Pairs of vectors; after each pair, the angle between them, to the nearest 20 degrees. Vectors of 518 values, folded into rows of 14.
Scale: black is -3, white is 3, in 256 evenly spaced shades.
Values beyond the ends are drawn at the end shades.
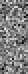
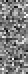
160 degrees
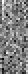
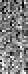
120 degrees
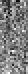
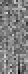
80 degrees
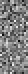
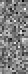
60 degrees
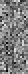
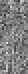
140 degrees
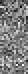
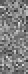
20 degrees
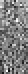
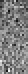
160 degrees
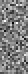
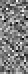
140 degrees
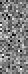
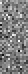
160 degrees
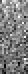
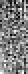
120 degrees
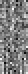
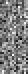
80 degrees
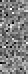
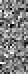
140 degrees
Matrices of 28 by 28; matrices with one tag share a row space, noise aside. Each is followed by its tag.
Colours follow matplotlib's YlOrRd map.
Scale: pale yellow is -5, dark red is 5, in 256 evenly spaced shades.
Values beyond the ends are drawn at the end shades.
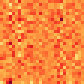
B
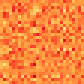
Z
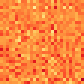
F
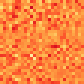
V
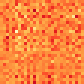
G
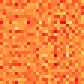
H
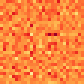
V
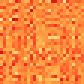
V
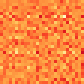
H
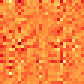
B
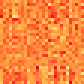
H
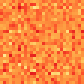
Z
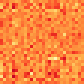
V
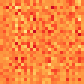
G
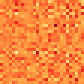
H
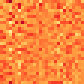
B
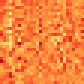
B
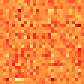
G
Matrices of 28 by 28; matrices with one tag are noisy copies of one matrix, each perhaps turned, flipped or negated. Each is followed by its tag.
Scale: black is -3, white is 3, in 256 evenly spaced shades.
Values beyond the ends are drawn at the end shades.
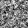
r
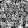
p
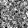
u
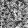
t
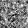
t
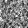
u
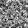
u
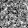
t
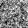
t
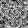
u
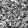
u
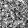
t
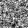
r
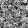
p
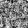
p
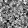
u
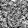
u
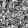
p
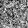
t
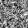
r
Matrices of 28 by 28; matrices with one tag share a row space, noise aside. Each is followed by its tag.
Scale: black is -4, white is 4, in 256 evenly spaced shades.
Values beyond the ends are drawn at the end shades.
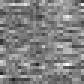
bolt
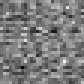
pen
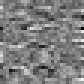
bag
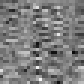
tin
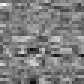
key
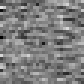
bolt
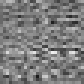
pen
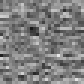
key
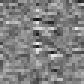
tin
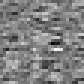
tin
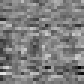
key
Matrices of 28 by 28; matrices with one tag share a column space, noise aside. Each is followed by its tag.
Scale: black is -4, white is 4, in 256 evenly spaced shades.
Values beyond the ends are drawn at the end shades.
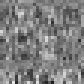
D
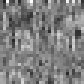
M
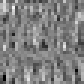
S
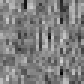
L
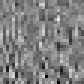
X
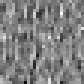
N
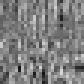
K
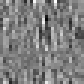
M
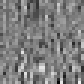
K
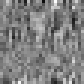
M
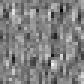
N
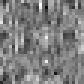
L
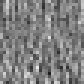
K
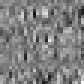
D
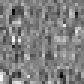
D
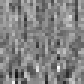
K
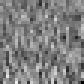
X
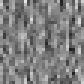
L
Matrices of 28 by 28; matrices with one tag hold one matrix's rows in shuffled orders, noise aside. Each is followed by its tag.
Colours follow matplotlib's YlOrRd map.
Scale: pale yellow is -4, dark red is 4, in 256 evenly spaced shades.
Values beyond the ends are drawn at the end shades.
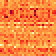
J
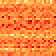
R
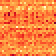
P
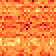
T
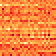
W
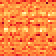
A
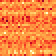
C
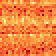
C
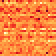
A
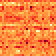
T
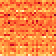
P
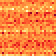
R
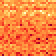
A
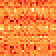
J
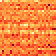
W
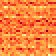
A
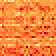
T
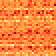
R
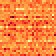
P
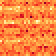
T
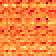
A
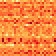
R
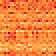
P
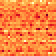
A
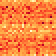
C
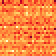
R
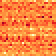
C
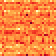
T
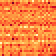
W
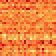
C
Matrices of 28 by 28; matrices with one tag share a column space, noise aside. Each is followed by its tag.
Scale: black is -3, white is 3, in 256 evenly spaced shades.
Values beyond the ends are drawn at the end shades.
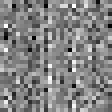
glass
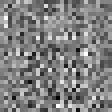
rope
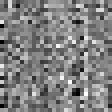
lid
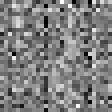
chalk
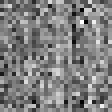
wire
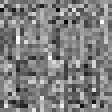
wire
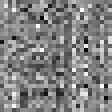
lid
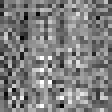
rope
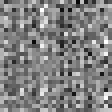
chalk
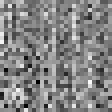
rope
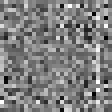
glass
